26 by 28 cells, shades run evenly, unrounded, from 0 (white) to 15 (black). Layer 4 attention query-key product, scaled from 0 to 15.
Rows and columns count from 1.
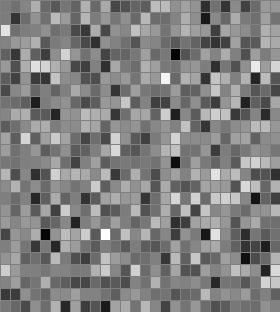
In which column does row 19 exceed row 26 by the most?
8
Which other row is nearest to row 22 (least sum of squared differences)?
9
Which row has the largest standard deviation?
20
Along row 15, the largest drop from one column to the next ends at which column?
6
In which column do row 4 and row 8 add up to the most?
10
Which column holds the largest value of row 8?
12
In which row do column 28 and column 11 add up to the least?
23
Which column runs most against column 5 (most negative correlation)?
11
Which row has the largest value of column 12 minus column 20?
15
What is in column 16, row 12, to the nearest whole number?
8
